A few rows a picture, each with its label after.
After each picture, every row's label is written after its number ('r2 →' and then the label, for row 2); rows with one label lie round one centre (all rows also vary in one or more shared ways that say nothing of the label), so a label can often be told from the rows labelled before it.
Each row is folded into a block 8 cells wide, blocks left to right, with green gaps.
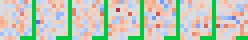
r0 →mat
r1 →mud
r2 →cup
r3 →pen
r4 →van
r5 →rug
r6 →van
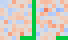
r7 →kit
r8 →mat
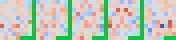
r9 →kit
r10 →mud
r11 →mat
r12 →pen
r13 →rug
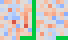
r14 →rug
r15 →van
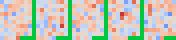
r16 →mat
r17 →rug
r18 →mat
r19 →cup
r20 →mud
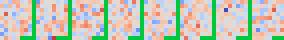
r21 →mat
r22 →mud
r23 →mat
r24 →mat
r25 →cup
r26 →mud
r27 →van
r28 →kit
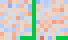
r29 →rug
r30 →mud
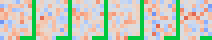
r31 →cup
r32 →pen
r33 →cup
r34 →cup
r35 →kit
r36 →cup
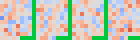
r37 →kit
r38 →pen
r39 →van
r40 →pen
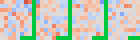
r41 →cup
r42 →kit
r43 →mud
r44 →mat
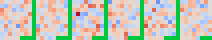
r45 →cup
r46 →mud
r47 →mat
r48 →cup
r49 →pen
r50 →van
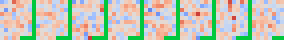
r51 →mat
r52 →cup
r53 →mud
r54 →mud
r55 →mat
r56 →van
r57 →mat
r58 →pen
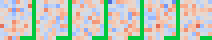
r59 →pen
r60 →rug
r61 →mat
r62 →rug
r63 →mud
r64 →mud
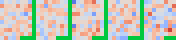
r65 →mud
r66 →rug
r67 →rug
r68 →mud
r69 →van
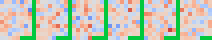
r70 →cup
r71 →pen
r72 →mud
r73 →rug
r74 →cup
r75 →van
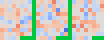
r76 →kit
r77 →mat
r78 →pen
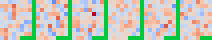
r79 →mud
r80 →van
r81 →pen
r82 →mat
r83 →rug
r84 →rug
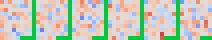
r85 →van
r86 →mat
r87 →van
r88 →mud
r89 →cup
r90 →rug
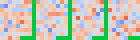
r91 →cup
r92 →van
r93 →pen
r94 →kit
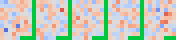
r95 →rug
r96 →mud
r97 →pen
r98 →rug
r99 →cup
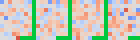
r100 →rug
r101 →pen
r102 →mud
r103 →pen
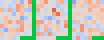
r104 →pen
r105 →van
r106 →mud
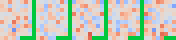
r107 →rug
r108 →mud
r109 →cup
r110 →kit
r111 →kit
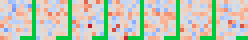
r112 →kit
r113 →cup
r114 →mat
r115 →cup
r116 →cup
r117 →kit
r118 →rug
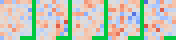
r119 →pen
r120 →mat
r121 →mat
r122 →pen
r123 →pen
